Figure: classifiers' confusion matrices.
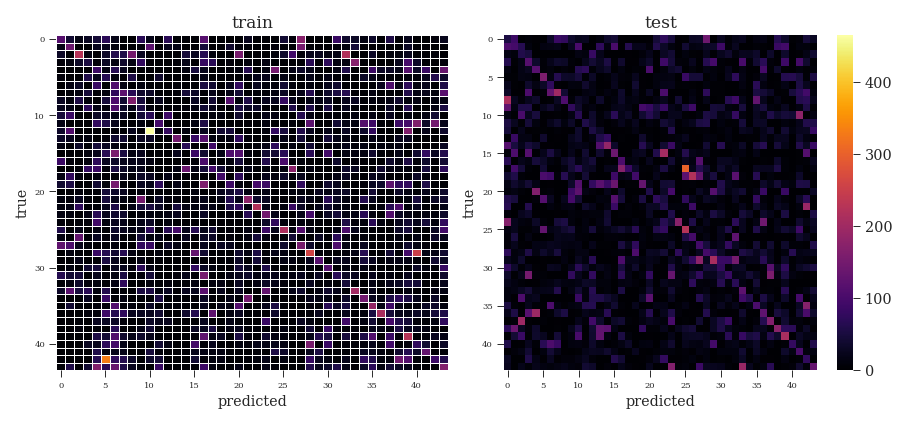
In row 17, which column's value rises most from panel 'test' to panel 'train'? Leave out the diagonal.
26
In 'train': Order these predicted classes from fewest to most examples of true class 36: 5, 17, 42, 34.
34, 42, 5, 17
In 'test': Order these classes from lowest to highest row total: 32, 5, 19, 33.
32, 33, 5, 19
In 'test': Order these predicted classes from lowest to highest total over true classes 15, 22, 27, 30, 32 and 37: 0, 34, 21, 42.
34, 21, 0, 42
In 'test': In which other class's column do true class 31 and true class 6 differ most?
37
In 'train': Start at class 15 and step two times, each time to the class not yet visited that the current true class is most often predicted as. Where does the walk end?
37
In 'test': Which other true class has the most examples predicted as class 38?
1
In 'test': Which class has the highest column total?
0
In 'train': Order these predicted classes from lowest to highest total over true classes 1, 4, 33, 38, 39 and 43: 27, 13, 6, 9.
13, 9, 27, 6
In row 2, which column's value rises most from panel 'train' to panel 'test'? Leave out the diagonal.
12
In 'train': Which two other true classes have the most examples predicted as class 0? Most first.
27, 16
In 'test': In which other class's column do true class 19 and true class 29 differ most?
27
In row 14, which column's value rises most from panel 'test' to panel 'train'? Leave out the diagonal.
17
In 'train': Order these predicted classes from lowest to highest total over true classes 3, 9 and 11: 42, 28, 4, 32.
32, 4, 42, 28
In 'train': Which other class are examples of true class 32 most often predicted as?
7
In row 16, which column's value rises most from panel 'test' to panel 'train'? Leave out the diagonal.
25
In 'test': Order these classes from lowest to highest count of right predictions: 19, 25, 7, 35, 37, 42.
42, 35, 19, 37, 7, 25
